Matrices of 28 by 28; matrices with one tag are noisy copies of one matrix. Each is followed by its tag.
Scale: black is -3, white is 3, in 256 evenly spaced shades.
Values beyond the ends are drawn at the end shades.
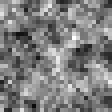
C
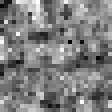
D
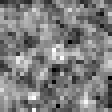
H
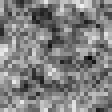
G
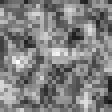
H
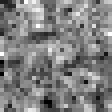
D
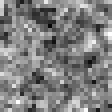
G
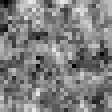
D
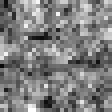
D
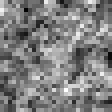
C
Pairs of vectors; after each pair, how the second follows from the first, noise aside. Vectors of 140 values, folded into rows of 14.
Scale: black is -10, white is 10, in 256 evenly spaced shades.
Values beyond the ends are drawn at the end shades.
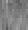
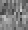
wrapped around, negated, scaled up.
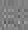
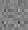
negated.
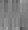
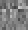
wrapped around, negated, scaled up.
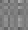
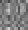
reversed, scaled up.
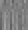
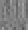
reversed.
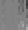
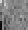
reversed, scaled up.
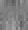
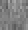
reversed.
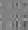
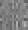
negated.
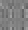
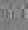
partly zeroed.
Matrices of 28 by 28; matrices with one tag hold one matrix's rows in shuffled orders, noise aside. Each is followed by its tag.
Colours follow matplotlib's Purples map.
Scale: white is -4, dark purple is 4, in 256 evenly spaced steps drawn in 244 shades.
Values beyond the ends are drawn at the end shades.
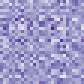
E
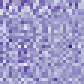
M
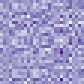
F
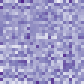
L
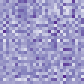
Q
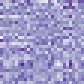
L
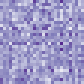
F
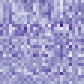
F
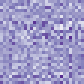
F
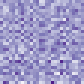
E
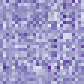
Q
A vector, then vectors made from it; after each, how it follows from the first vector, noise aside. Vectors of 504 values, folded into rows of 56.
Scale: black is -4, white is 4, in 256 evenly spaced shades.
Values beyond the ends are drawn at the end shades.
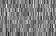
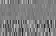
reversed, negated, partly zeroed.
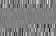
reversed, negated, partly zeroed.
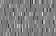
wrapped around, partly zeroed.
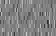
reversed, negated, partly zeroed.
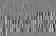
negated, partly zeroed.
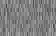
negated, shrunk.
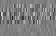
wrapped around, partly zeroed.
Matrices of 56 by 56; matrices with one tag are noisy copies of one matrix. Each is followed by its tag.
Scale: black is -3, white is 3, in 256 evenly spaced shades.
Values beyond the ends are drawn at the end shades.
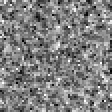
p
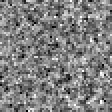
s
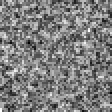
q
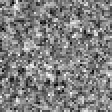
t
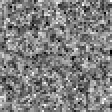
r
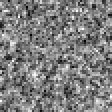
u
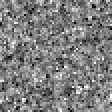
u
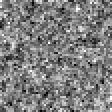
u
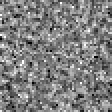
q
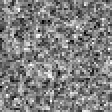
t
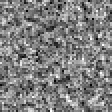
s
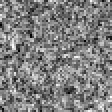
u
